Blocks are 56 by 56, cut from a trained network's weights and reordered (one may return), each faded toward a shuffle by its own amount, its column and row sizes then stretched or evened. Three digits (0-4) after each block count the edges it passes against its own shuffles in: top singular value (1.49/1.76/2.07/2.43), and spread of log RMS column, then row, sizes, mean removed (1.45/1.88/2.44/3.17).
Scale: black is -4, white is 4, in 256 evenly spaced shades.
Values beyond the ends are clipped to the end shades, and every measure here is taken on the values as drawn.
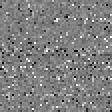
0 0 1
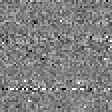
1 0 3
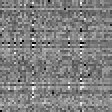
3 2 0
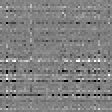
4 2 3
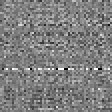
3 1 3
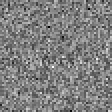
0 1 1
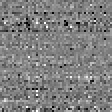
1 2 3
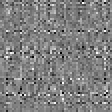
4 2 3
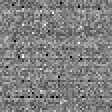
1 1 0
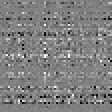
2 2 4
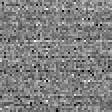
1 1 2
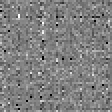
0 3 0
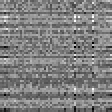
4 2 1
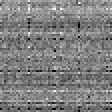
4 2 2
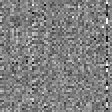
2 2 0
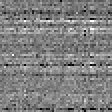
4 1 3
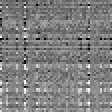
4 3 1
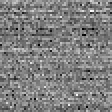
2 0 2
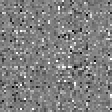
1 2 0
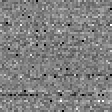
0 0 2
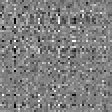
3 2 2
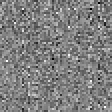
0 3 0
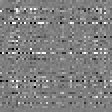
3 2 4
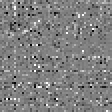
0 1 3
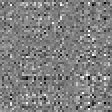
3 3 2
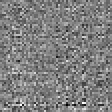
2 3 2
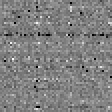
1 1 2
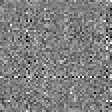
2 2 2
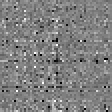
0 3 3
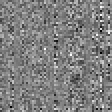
0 4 0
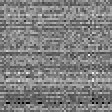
4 0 2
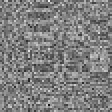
3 0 0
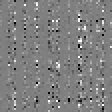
0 4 1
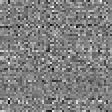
2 2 3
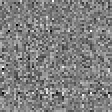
0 3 2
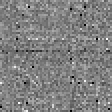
0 1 1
